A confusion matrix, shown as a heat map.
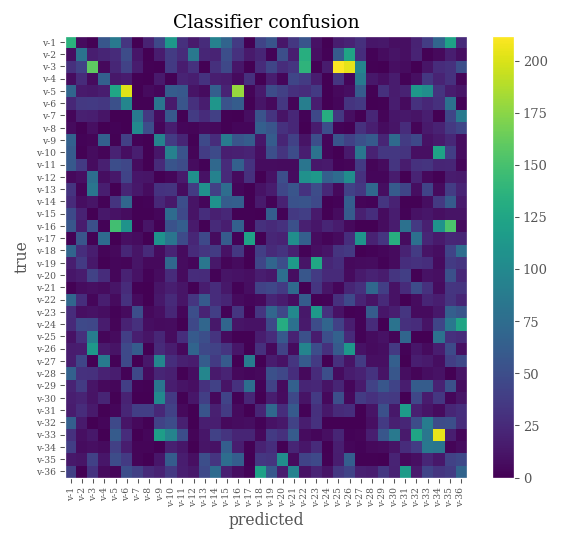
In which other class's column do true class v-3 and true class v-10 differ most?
v-25
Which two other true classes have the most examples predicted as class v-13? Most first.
v-28, v-19
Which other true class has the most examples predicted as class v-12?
v-2
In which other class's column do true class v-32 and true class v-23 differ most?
v-33
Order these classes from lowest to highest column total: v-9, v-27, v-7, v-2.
v-7, v-2, v-27, v-9
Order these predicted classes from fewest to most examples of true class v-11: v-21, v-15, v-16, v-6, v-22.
v-21, v-15, v-6, v-16, v-22
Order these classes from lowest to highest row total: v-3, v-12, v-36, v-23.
v-23, v-12, v-36, v-3
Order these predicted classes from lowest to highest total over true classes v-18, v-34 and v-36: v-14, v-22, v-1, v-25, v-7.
v-22, v-7, v-25, v-14, v-1
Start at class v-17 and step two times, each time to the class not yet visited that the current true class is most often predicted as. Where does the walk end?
v-9
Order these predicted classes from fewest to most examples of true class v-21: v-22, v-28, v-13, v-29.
v-22, v-13, v-29, v-28
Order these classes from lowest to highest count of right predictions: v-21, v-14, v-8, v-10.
v-8, v-21, v-10, v-14
